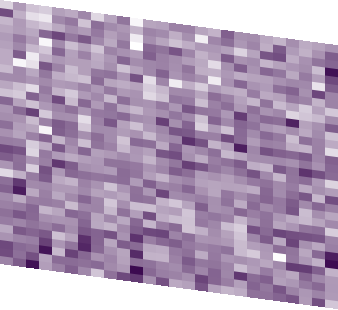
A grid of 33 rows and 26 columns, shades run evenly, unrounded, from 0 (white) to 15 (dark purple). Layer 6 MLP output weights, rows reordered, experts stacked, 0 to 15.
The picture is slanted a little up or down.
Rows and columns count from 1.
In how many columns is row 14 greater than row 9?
18
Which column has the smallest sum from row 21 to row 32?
19
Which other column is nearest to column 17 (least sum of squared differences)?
8
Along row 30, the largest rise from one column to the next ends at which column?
11
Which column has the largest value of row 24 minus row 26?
2
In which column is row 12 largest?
5
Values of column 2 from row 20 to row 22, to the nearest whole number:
9 9 5
